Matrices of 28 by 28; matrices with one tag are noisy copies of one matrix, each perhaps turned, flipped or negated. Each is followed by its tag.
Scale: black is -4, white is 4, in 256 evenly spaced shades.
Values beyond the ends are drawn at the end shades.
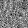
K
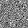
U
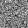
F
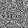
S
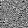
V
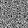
S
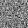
F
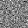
F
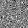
S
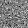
F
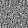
V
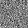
V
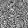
F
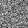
K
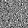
V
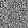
U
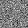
U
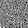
V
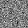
U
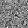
F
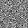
S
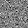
S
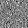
V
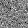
K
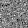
K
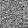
V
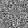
U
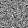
F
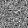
F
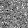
K
